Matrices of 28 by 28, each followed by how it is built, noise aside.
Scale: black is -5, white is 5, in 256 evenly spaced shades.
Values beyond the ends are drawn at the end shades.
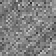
Hankel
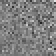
upper triangular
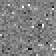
sparse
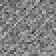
Hankel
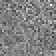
upper triangular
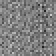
repeating rows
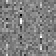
uneven columns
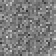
repeating rows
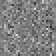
uneven columns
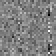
uneven columns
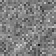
Hankel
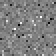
sparse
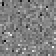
sparse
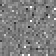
sparse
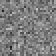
low rank
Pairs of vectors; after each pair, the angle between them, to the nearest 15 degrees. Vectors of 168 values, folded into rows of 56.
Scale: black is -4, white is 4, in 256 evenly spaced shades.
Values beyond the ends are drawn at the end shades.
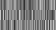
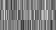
120 degrees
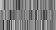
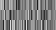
30 degrees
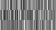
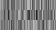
75 degrees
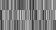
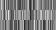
75 degrees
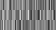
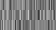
15 degrees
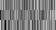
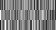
165 degrees
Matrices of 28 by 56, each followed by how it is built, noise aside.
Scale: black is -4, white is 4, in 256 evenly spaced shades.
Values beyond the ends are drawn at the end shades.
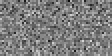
repeating columns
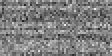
blocks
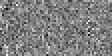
uneven columns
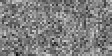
smooth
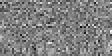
low rank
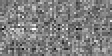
low rank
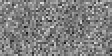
repeating columns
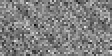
Toeplitz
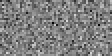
repeating columns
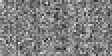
blocks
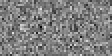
low rank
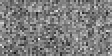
blocks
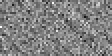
Toeplitz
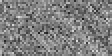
Toeplitz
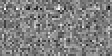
low rank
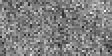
smooth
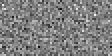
repeating columns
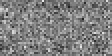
blocks
